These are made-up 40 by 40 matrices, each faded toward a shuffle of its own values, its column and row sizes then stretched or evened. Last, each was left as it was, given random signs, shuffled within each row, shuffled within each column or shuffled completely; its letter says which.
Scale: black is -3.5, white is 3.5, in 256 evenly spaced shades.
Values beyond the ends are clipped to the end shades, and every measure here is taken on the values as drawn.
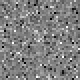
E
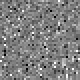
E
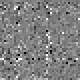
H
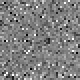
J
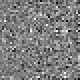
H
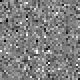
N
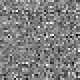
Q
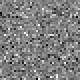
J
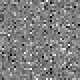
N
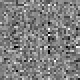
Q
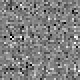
H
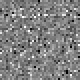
H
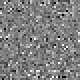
J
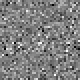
J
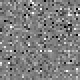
H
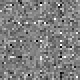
H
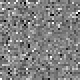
H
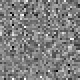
Q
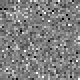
E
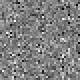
N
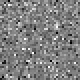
H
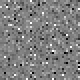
N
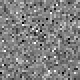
E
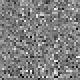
Q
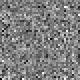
H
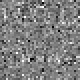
Q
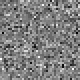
J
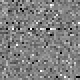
J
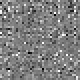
Q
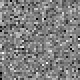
N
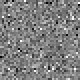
J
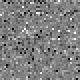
J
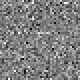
J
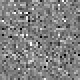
H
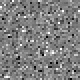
E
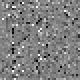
N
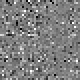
H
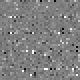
J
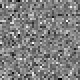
H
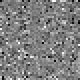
H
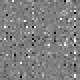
H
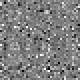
Q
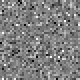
J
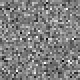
J
